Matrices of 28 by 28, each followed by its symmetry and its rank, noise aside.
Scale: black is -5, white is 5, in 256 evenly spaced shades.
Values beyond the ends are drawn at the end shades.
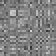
symmetric, rank three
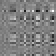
no symmetry, rank one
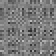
symmetric, rank three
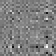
symmetric, rank two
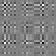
symmetric, rank one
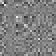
symmetric, rank three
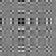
symmetric, rank one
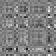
antisymmetric, rank two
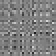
antisymmetric, rank two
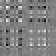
symmetric, rank one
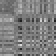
symmetric, rank one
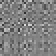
no symmetry, rank three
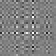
symmetric, rank one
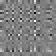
no symmetry, rank two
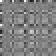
symmetric, rank one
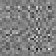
no symmetry, rank three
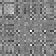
symmetric, rank two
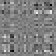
antisymmetric, rank two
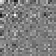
symmetric, rank three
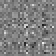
symmetric, rank three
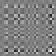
symmetric, rank one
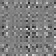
no symmetry, rank two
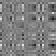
no symmetry, rank one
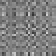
no symmetry, rank two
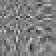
no symmetry, rank three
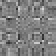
antisymmetric, rank two
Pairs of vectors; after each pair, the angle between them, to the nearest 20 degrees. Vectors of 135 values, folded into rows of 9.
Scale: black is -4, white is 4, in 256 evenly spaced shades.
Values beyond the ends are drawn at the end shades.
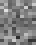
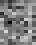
80 degrees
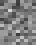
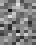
160 degrees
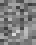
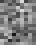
140 degrees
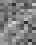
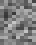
60 degrees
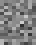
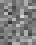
80 degrees
